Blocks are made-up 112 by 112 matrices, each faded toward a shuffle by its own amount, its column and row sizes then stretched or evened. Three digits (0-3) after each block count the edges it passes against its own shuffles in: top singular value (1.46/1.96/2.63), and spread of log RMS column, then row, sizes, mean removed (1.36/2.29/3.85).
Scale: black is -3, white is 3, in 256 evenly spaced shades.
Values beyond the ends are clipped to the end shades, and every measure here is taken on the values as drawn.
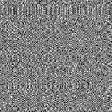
3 1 0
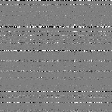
3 1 3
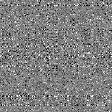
2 1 2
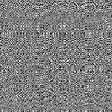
3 1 2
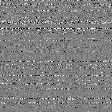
1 0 3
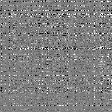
0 2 3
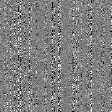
1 3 0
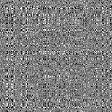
3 2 2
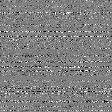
2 0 3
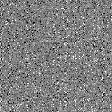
2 1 0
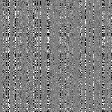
3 3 1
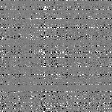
2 2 3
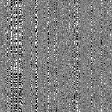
3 3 0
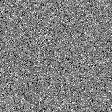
1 0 0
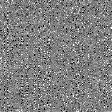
2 2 0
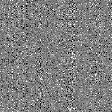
2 2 1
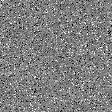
0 1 0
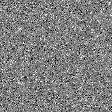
0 0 1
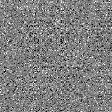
2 1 1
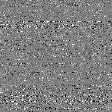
0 0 3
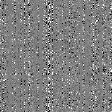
0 3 1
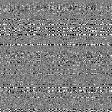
3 1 3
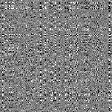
3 2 2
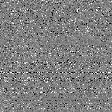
2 0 2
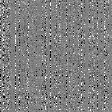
2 3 1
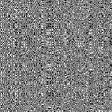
3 2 1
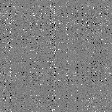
0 2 2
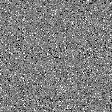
0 1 1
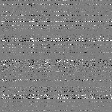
2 1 3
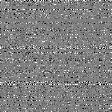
2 1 3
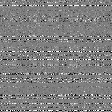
3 0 3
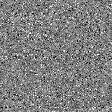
1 0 1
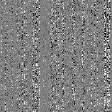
1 3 0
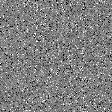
0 1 0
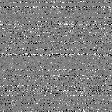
2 0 3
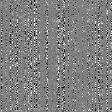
2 3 1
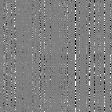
3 3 0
